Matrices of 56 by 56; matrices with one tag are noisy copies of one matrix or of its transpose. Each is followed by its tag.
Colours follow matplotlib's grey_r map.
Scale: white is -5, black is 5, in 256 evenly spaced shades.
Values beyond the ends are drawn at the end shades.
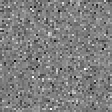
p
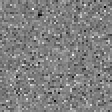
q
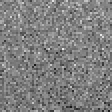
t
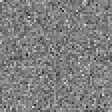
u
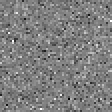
q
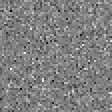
p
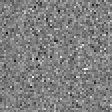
p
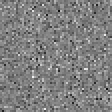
p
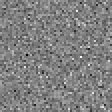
u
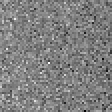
t
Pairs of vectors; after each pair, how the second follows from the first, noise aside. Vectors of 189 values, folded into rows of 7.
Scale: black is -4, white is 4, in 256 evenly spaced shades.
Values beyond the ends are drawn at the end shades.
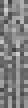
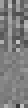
reversed, partly zeroed.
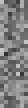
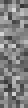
shuffled.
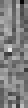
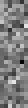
shuffled.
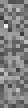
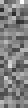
shuffled.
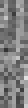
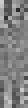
reversed, partly zeroed.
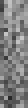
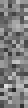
shuffled.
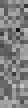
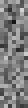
shuffled.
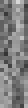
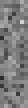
wrapped around, partly zeroed.
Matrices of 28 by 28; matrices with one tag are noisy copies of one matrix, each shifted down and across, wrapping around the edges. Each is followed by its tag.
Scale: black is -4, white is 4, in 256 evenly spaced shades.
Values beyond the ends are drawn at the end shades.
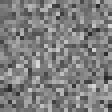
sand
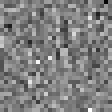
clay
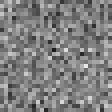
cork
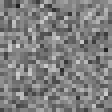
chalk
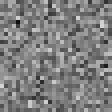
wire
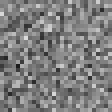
sand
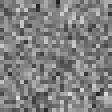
chalk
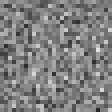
chalk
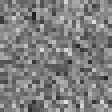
chalk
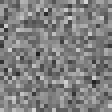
wire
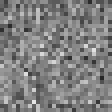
cork
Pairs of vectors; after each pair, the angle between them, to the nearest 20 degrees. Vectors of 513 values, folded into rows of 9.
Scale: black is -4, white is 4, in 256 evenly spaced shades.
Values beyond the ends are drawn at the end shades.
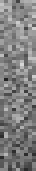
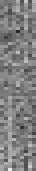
100 degrees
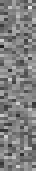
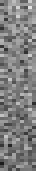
40 degrees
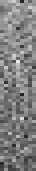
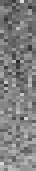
160 degrees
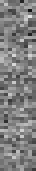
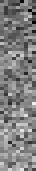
60 degrees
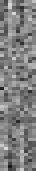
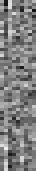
40 degrees
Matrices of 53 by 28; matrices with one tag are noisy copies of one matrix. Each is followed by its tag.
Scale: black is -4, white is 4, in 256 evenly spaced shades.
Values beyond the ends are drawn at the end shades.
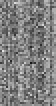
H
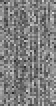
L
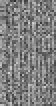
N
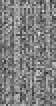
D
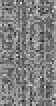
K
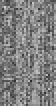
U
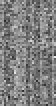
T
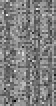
T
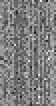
L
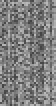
H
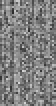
D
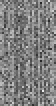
L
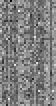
H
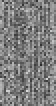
L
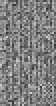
N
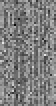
L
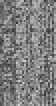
U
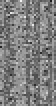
T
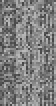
U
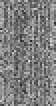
L
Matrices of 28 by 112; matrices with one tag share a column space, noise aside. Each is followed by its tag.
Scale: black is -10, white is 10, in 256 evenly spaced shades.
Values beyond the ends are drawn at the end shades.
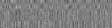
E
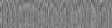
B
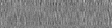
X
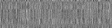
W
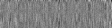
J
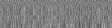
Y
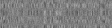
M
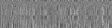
Y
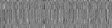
W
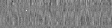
X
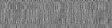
W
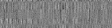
W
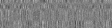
E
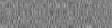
M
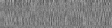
X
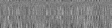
Y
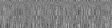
Y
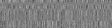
E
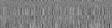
Y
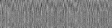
B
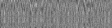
B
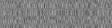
M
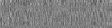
X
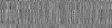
W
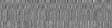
E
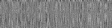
J
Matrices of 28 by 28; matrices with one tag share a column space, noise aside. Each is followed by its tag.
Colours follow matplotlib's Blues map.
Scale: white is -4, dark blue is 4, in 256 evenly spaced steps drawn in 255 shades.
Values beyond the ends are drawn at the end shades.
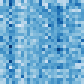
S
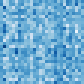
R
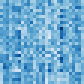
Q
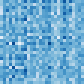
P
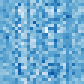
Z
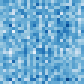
R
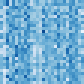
R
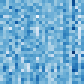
Q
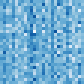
Z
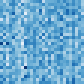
P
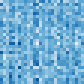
P
